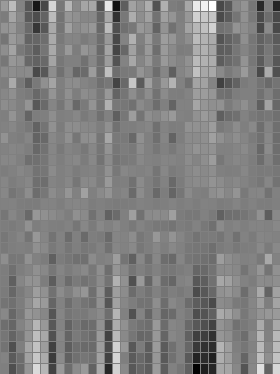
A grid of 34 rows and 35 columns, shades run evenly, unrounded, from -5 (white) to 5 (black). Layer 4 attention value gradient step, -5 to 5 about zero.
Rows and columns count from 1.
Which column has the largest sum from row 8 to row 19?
5
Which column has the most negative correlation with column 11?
23
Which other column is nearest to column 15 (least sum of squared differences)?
35
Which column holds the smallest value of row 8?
17
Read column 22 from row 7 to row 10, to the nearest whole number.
1 -2 0 1
